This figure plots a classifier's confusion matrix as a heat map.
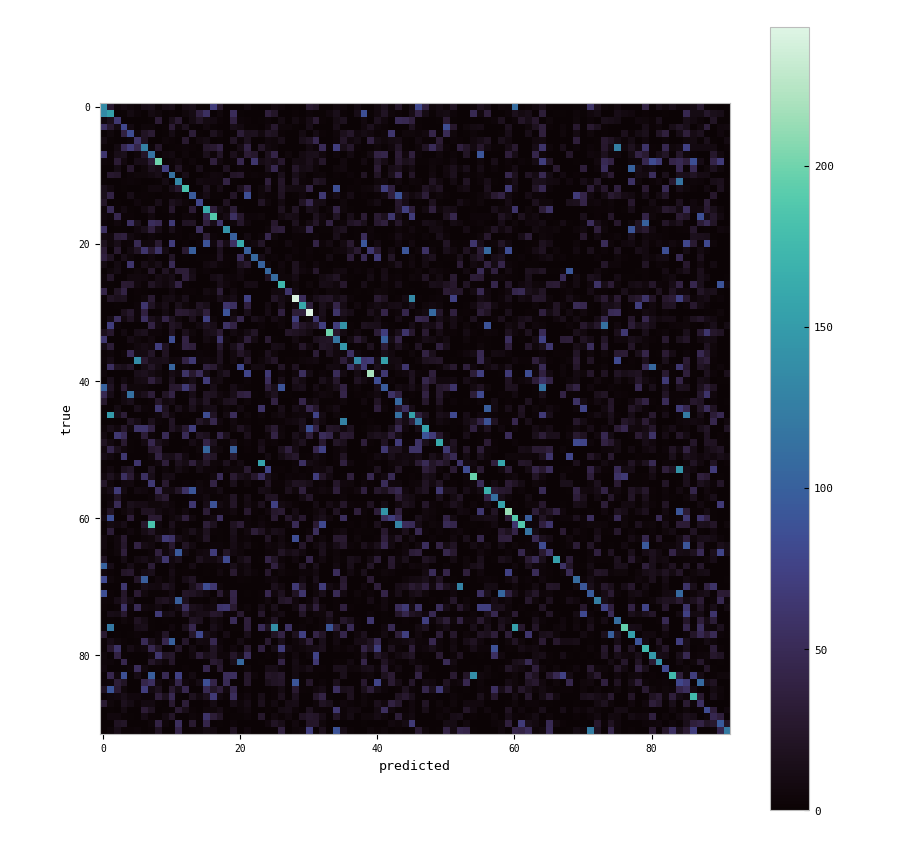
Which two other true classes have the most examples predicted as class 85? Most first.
45, 64
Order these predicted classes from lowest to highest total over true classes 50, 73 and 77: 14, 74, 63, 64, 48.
48, 63, 64, 14, 74
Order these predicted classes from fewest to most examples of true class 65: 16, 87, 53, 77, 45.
53, 77, 45, 87, 16
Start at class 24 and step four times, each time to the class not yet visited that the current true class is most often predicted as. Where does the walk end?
64
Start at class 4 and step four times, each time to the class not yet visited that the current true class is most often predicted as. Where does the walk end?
0
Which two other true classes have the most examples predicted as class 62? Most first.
60, 39
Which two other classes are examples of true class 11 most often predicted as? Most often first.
84, 77
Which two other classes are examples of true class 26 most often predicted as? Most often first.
90, 72
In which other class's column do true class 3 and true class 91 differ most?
71
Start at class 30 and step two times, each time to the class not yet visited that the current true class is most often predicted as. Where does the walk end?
47
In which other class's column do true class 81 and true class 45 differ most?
1
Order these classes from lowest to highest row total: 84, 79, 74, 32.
74, 79, 32, 84
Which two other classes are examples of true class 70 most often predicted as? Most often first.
52, 15
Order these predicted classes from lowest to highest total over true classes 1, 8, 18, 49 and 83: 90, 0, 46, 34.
34, 90, 46, 0
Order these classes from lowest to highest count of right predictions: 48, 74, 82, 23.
74, 48, 82, 23
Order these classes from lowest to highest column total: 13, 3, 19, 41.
13, 3, 19, 41
